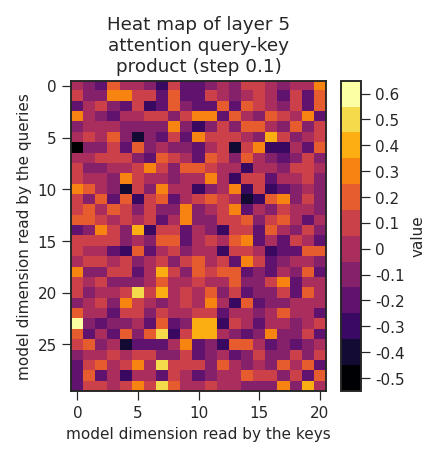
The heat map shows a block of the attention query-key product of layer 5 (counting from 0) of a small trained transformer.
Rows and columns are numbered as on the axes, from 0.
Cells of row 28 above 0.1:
3
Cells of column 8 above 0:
13
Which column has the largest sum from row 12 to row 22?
7
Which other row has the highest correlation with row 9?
21
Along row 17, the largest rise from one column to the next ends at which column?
14
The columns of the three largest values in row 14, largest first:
5, 2, 16
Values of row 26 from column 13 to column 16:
-0.2 -0.1 0.1 -0.1
